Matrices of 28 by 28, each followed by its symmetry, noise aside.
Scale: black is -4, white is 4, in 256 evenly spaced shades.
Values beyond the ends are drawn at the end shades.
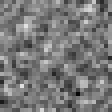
symmetric.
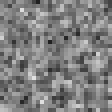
antisymmetric.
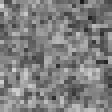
antisymmetric.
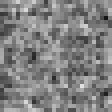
mirrored top to bottom.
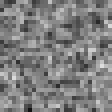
no symmetry.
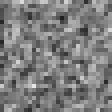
antisymmetric.
